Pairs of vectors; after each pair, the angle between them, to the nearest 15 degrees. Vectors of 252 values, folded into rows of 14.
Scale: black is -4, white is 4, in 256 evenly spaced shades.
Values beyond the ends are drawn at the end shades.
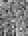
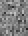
90 degrees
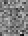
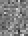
135 degrees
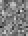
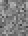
30 degrees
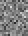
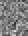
45 degrees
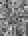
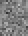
60 degrees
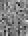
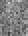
60 degrees
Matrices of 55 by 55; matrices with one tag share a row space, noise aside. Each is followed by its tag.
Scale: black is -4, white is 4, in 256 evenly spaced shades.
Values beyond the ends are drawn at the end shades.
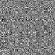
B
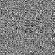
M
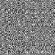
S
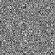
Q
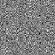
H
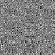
M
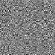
B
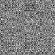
M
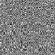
Q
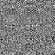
M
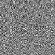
Q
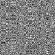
H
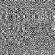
S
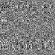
B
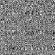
M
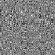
Q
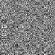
B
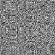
H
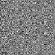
B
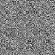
H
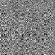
B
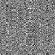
H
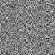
H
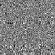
Q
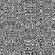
M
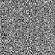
B
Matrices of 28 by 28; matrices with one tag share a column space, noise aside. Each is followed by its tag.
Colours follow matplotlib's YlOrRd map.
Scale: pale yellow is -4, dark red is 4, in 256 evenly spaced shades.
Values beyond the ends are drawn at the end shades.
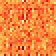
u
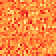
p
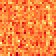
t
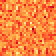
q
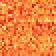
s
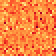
p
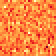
q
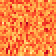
q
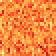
q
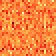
p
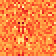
s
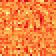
p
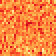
q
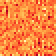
u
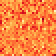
p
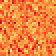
q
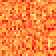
u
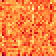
t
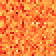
q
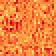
q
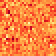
s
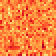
u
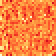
u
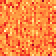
t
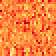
q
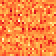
s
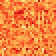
p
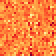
t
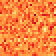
s
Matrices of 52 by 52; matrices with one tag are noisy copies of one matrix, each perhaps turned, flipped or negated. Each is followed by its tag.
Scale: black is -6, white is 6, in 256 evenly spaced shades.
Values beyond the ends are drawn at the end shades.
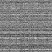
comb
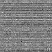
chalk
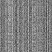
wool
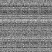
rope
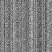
rope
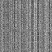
comb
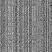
wool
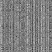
chalk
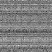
rope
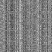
rope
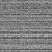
comb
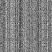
rope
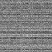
comb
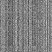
wool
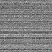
comb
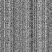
rope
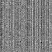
chalk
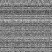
rope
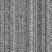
rope
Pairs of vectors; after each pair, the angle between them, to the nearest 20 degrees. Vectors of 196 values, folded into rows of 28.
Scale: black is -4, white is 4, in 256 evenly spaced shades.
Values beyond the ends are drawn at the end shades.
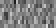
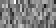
120 degrees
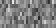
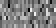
100 degrees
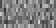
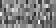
40 degrees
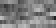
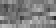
20 degrees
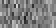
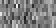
20 degrees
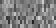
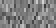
40 degrees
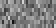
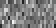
160 degrees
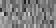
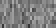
100 degrees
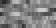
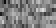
40 degrees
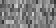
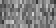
20 degrees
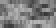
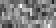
40 degrees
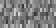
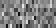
120 degrees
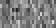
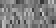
120 degrees
